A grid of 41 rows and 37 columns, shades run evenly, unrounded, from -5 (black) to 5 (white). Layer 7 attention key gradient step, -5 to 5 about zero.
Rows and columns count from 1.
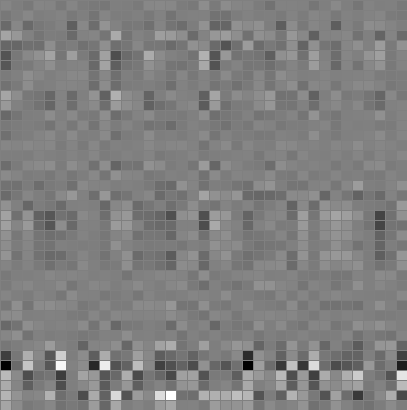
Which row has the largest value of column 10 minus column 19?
37
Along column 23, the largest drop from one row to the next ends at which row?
36
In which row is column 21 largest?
40
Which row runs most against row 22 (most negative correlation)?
31
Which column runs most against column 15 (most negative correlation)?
8
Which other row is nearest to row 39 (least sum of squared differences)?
21
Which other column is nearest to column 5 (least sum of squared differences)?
35
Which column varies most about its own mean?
1
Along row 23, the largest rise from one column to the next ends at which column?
20
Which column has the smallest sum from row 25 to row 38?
23
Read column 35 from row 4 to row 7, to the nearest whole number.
-1 1 1 1
